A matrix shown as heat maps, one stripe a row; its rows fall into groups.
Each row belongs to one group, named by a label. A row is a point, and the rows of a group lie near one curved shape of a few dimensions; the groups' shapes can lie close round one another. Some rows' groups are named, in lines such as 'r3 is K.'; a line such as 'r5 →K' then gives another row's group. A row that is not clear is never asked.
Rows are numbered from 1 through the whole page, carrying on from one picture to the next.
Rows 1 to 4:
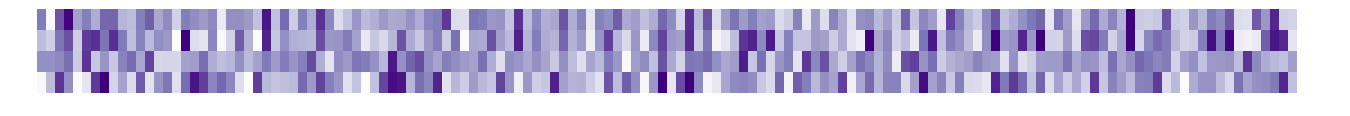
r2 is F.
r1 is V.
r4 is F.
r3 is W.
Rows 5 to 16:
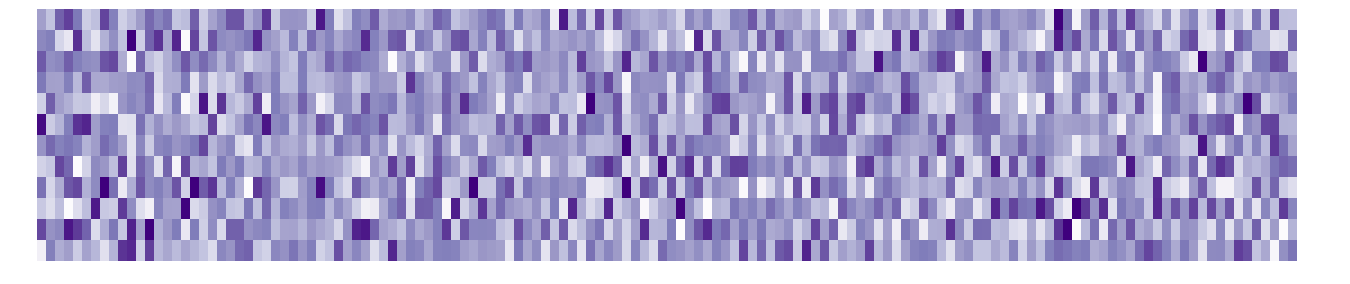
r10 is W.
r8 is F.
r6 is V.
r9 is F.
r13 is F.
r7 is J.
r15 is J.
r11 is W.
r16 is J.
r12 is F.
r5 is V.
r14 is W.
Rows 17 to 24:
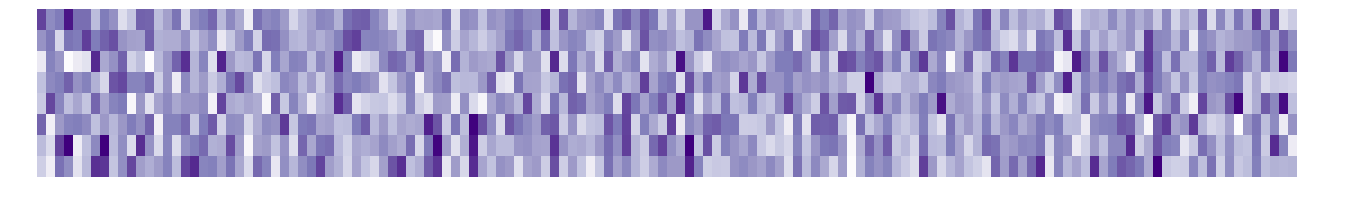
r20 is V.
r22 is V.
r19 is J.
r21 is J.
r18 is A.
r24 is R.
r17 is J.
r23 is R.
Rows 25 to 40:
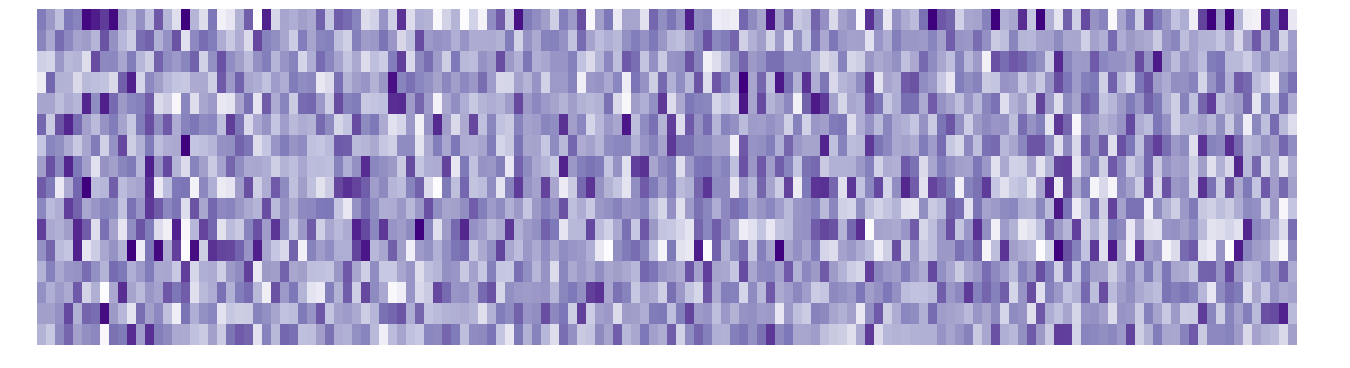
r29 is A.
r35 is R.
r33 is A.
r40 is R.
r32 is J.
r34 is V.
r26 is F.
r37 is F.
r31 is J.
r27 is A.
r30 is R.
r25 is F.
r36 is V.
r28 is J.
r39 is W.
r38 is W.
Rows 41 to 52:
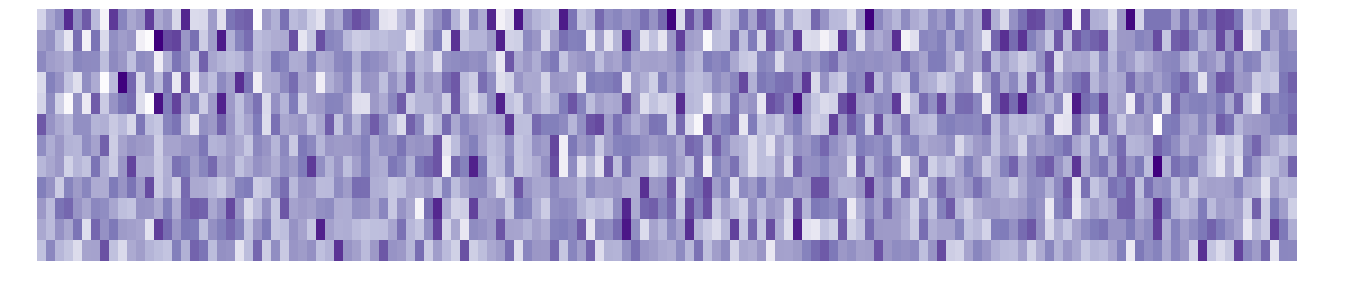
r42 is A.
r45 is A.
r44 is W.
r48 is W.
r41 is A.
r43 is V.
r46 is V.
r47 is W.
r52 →F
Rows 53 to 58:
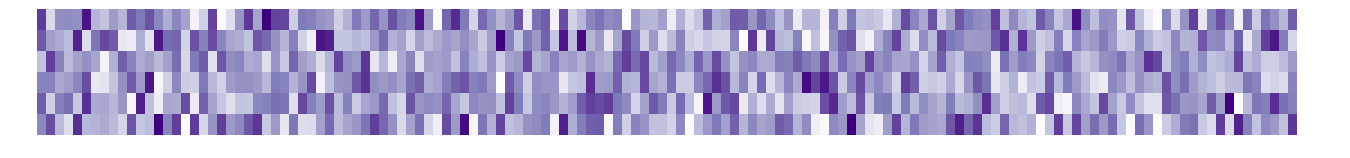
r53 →W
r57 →V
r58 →V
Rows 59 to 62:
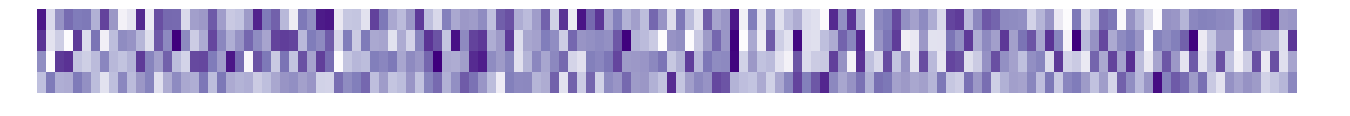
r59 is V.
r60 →W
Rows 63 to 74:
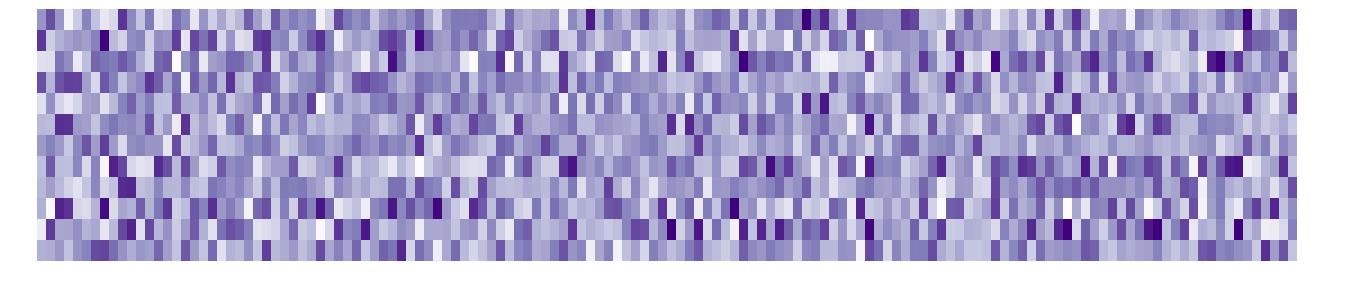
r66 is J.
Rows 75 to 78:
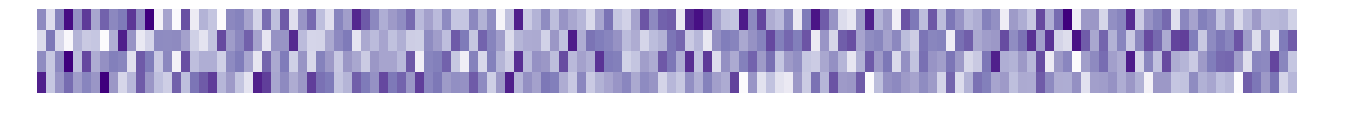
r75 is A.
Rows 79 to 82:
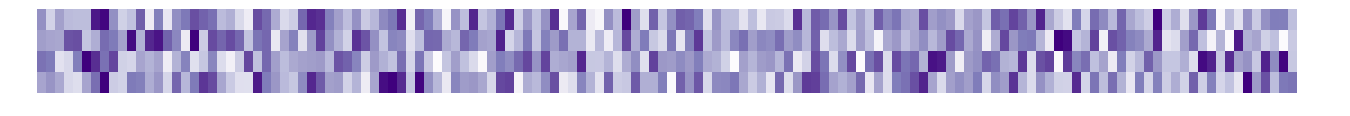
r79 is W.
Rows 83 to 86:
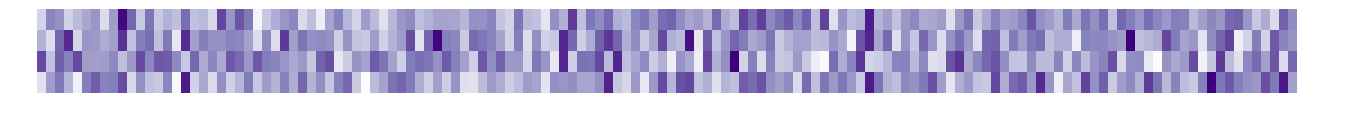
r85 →V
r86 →F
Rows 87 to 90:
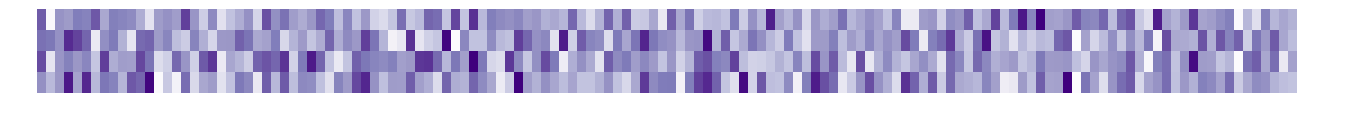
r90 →A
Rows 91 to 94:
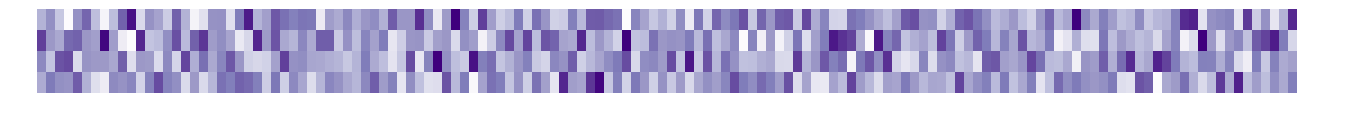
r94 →V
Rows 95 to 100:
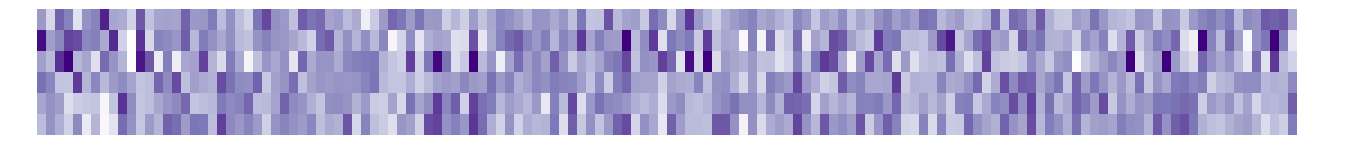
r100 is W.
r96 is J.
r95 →F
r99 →W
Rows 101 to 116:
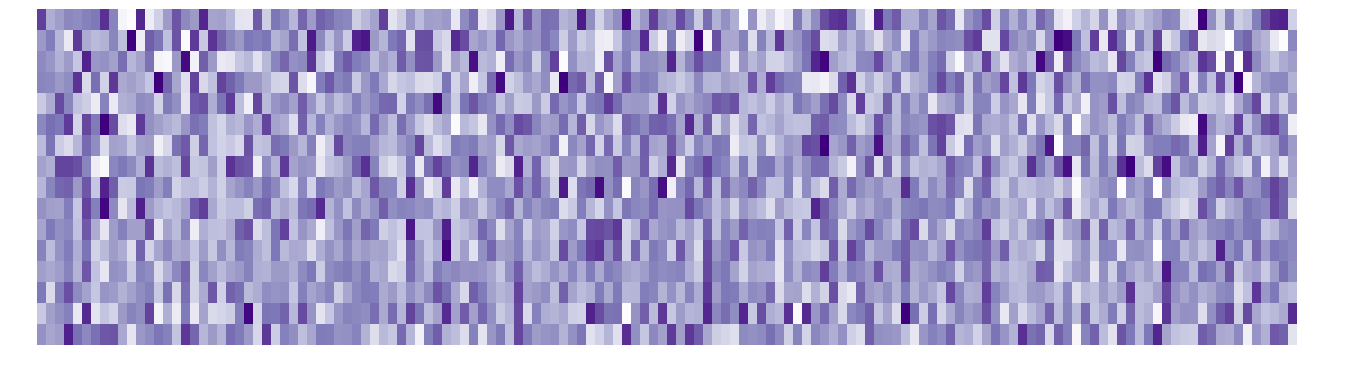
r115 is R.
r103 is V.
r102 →V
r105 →F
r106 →W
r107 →V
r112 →V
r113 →V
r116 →F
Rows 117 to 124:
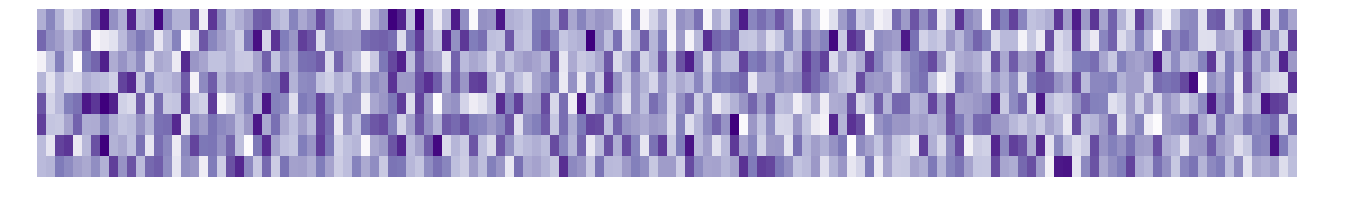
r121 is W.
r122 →V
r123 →F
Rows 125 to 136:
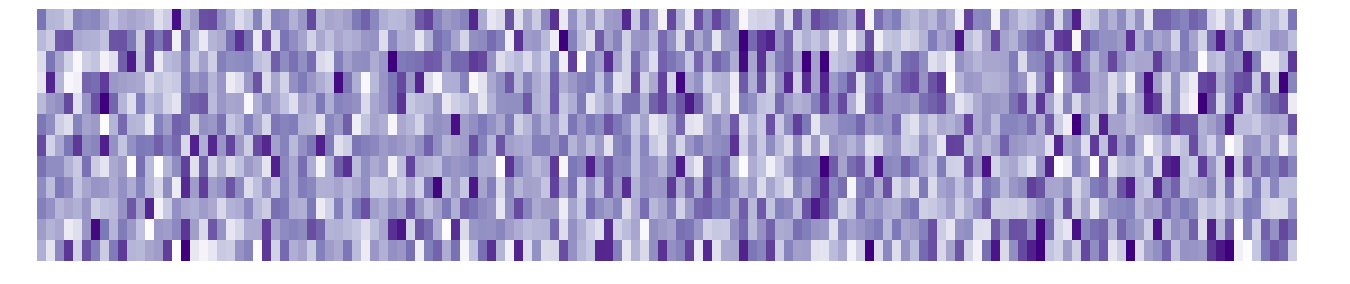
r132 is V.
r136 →F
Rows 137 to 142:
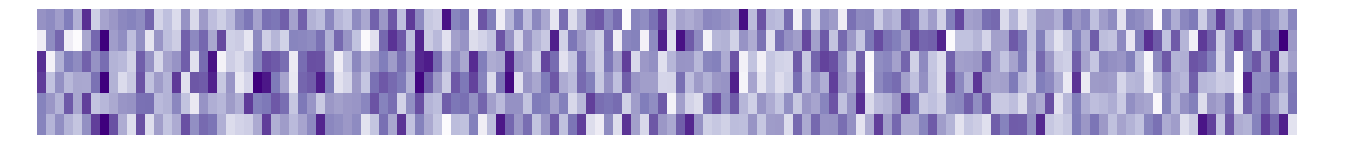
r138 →F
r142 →W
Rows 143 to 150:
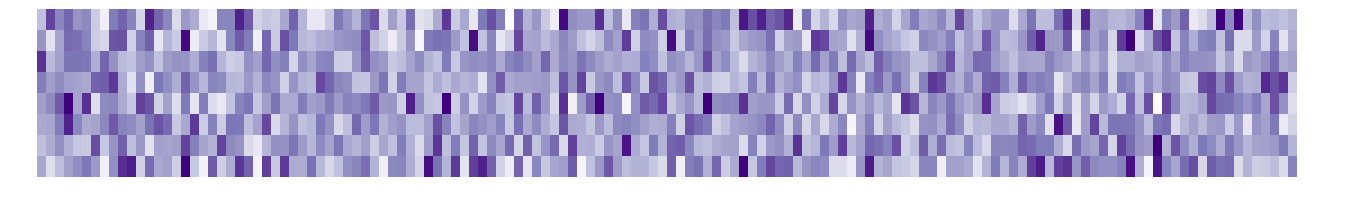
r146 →W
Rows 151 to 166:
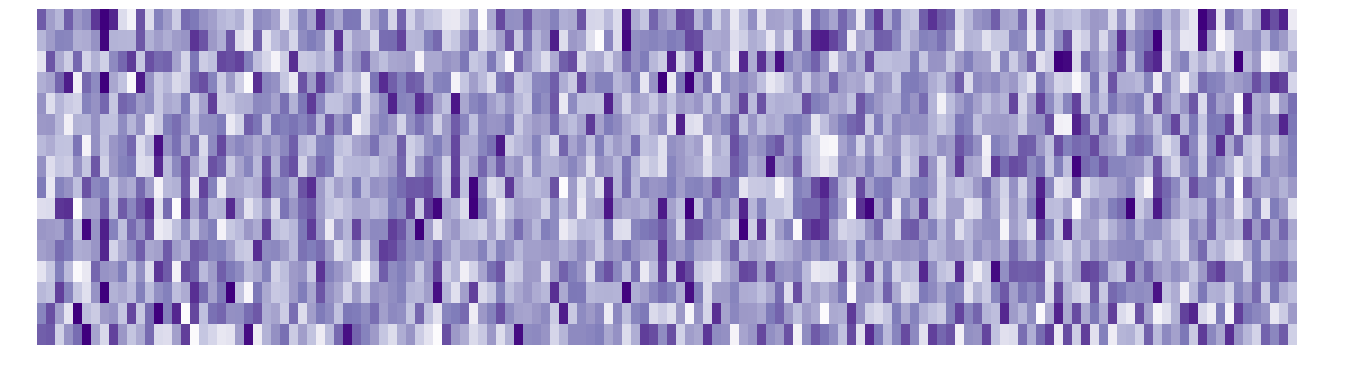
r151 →W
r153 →V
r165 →V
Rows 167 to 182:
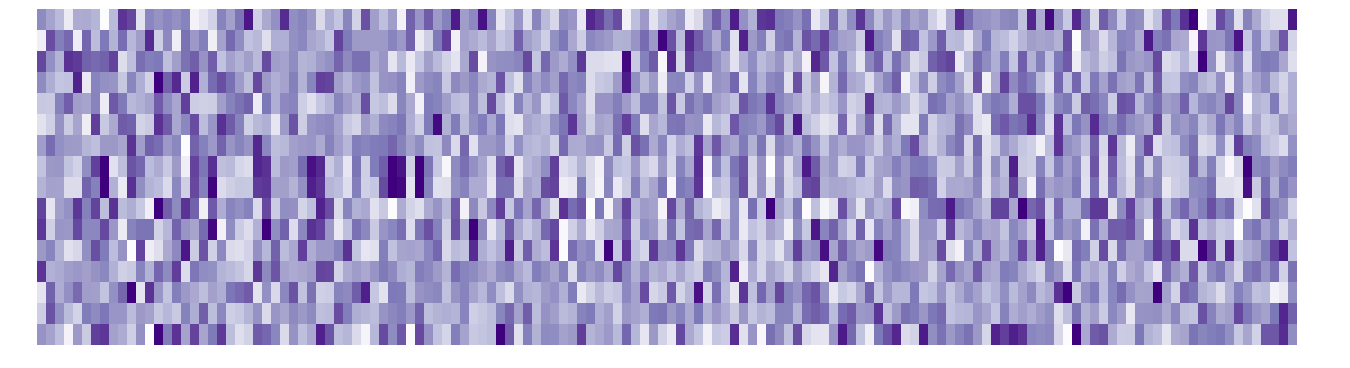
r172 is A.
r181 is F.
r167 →W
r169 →F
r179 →V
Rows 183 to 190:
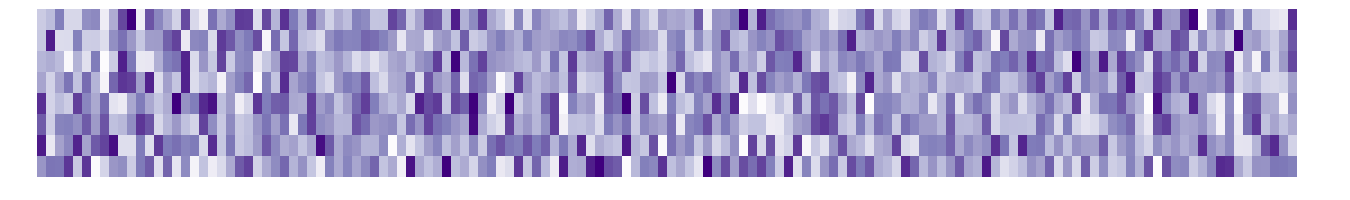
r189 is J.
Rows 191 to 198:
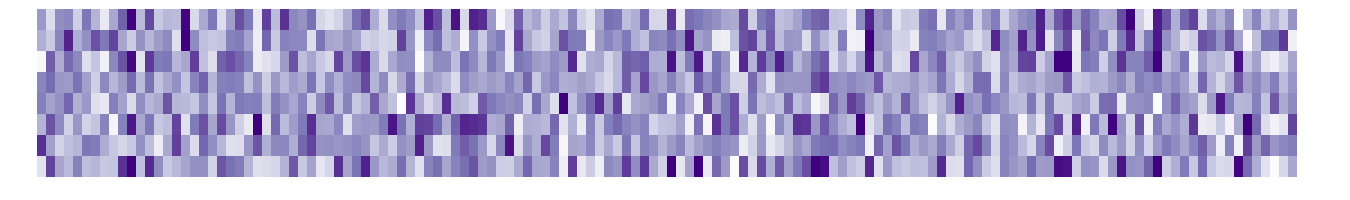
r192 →F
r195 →V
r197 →V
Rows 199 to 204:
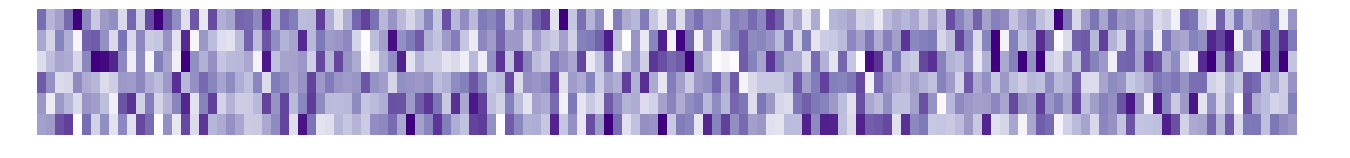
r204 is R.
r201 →F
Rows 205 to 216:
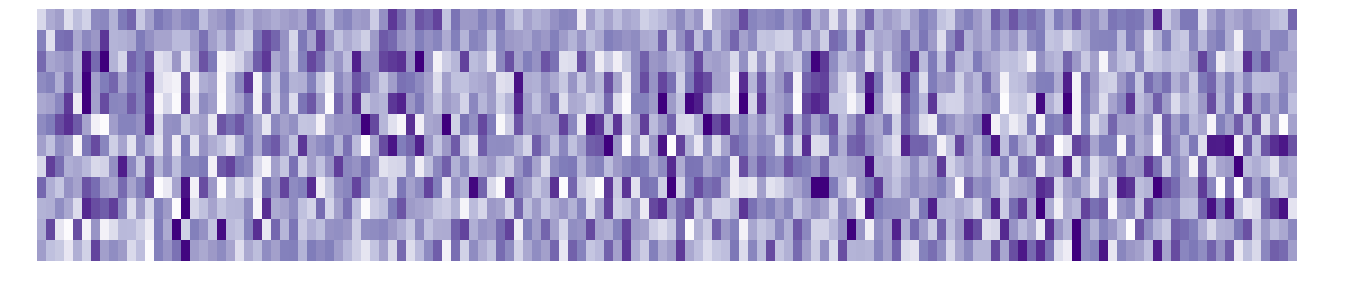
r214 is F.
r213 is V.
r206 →F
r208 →A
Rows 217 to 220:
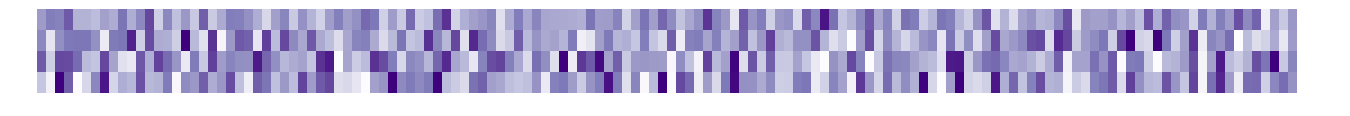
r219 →V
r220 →F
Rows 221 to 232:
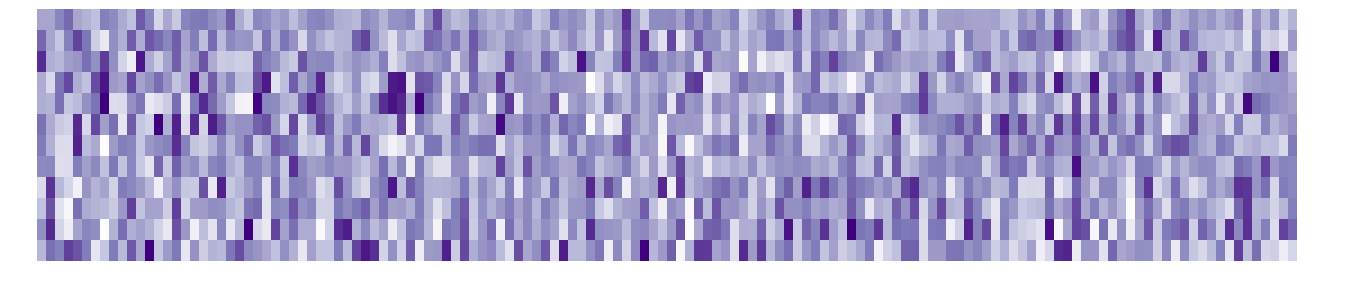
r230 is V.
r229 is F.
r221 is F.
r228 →A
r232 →J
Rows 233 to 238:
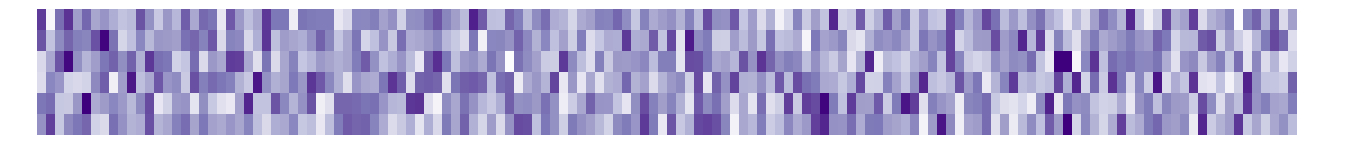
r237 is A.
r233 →V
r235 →V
